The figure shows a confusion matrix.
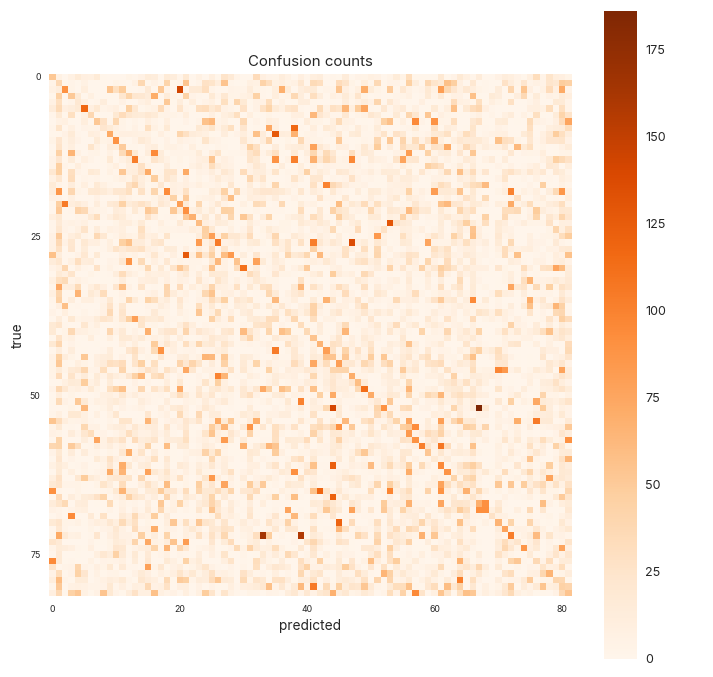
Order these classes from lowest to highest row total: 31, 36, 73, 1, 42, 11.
31, 36, 42, 73, 11, 1
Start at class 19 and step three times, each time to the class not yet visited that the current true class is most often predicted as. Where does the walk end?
56
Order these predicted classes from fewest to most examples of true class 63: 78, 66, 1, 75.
75, 1, 66, 78
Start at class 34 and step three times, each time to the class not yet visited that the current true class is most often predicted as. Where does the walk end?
72
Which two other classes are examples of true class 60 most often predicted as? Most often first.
81, 75
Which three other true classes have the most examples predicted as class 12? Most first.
29, 59, 26
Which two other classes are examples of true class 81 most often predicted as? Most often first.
57, 44
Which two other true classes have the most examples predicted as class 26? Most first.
47, 54
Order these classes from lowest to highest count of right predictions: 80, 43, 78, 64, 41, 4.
4, 64, 80, 41, 78, 43
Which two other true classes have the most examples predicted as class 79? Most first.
30, 36
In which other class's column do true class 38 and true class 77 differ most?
13
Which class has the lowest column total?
69
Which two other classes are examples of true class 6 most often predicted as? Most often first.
41, 59
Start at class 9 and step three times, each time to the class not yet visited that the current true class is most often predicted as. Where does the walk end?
44
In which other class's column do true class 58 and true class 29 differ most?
61
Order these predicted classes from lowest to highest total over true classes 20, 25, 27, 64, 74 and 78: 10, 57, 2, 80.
57, 10, 2, 80
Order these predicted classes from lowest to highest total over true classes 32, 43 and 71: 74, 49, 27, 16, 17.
49, 74, 27, 17, 16
